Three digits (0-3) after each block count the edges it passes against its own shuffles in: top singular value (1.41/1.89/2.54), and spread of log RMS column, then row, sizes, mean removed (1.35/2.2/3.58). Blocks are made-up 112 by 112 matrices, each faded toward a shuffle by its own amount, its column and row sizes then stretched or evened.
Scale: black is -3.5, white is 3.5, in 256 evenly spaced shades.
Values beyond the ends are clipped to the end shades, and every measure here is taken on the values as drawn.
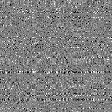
3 0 2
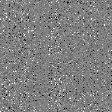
1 2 1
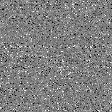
1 0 2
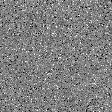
1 0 1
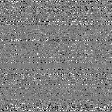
2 1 3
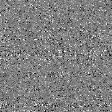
0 1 2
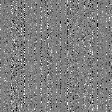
1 3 0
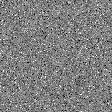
1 0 0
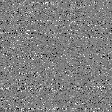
2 0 2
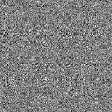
2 1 2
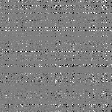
1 2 3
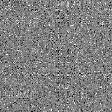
2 1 1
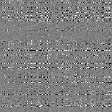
3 2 3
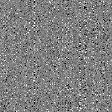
2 2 0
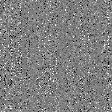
1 2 0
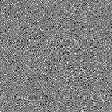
3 0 1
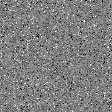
0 1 0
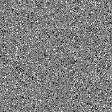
1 2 0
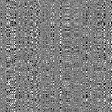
3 3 1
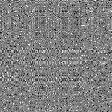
3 0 1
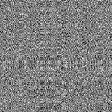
3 1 1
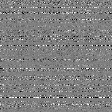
1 1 3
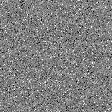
1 0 0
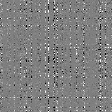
1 3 2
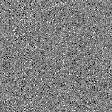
2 1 0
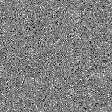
2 0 0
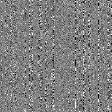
2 3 0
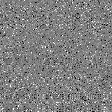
2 0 1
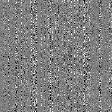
1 3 0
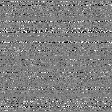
1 0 3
